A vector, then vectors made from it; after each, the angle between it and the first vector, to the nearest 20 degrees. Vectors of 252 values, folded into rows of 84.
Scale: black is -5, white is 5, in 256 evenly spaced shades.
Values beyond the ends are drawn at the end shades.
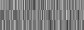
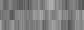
100 degrees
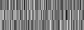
140 degrees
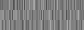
160 degrees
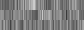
140 degrees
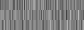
160 degrees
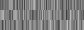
160 degrees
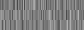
160 degrees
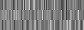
140 degrees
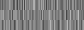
160 degrees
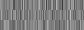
120 degrees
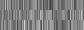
100 degrees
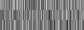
20 degrees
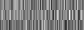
80 degrees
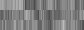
60 degrees
